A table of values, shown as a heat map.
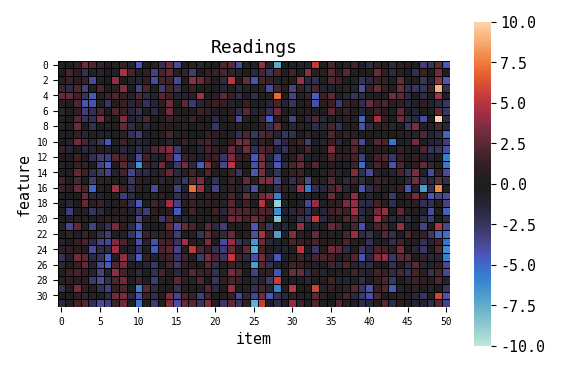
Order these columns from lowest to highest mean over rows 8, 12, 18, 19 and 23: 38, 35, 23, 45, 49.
45, 23, 49, 35, 38
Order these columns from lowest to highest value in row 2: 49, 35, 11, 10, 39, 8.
39, 10, 8, 11, 35, 49
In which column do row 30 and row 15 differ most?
27
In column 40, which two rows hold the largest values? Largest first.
5, 3
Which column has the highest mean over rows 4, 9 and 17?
35
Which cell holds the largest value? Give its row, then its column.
7, 49
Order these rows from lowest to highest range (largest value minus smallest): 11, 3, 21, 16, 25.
11, 21, 25, 3, 16
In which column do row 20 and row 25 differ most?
25
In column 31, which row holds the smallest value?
20
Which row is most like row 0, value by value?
18
